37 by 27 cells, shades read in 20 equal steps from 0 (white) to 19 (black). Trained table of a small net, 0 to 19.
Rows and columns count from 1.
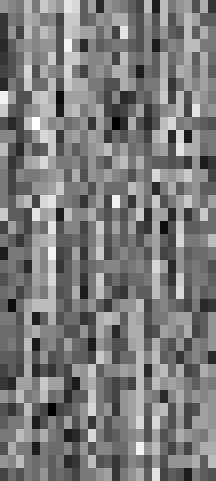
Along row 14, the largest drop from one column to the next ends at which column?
20
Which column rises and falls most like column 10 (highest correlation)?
9
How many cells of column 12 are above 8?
21
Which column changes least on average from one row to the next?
19
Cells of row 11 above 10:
10
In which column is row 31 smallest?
12
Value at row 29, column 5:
16
